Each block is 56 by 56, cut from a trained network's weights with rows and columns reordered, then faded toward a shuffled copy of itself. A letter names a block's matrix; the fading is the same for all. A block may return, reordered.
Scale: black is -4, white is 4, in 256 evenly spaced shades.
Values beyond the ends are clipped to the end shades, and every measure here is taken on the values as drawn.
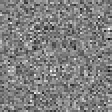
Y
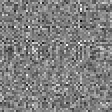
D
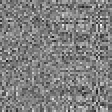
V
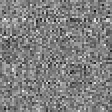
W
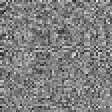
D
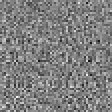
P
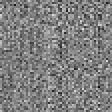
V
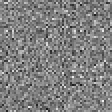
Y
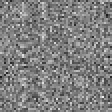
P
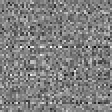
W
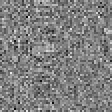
Y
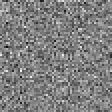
Y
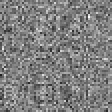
P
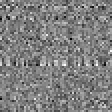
W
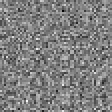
V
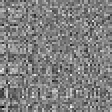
P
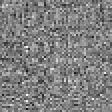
P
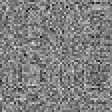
D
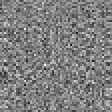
V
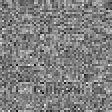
D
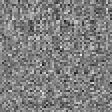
P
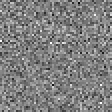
Y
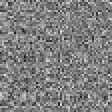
P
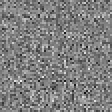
Y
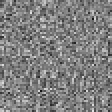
V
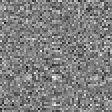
Y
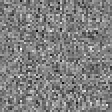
Y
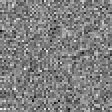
Y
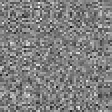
P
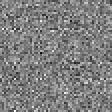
W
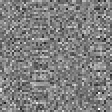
D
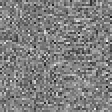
Y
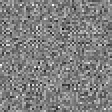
W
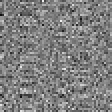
Y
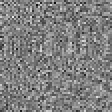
Y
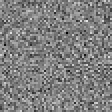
Y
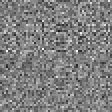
W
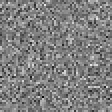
Y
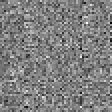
D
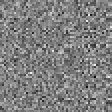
D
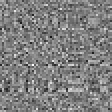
W
